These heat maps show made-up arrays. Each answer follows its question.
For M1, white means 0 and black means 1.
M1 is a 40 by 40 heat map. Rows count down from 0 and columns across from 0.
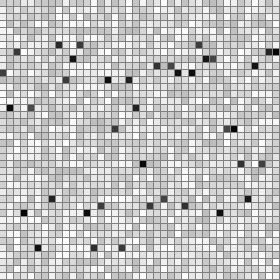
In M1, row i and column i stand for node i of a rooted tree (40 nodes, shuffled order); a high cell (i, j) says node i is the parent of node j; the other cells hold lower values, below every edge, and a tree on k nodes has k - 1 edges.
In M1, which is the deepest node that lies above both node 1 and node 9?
11
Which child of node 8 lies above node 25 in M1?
10
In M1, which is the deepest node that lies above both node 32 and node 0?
6
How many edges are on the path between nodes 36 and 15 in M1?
3
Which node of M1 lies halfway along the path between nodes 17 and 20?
28
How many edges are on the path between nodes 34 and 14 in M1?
6
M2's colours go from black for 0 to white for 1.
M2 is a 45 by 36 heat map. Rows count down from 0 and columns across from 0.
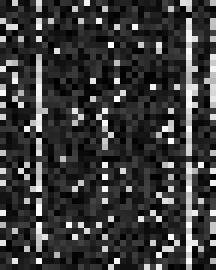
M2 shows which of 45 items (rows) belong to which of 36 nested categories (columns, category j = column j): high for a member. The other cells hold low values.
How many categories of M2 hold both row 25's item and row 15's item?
4
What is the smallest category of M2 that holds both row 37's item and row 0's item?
35
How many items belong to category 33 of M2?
3
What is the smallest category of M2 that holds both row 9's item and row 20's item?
6
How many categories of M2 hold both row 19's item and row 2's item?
0
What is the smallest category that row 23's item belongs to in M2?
28
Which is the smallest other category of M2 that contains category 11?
16
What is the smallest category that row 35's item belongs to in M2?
25
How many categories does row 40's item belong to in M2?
7
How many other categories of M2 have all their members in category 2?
7
